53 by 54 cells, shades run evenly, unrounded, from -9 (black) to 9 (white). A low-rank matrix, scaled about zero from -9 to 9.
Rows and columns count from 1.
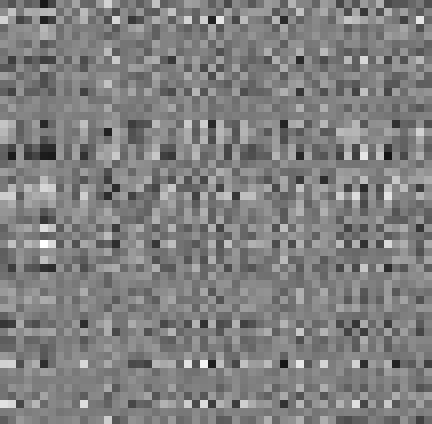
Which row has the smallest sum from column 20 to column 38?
41
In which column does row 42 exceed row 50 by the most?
38
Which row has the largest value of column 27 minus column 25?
31
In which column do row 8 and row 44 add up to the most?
46
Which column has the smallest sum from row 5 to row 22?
6
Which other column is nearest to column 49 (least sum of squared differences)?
2
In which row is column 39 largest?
20
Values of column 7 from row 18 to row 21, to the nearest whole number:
-2 -6 -7 1
